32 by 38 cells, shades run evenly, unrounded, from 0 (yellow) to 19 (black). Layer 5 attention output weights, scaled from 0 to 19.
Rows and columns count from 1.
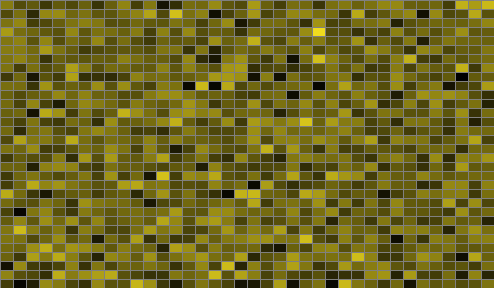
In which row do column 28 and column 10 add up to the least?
29
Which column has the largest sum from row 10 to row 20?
35
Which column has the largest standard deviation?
20
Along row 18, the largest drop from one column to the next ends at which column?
7
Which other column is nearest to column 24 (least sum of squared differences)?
34
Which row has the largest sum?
32
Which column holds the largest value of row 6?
17
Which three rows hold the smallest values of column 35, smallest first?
23, 11, 21
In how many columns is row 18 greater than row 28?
19
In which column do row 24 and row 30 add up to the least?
18
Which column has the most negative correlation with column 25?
16
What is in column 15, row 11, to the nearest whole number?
9
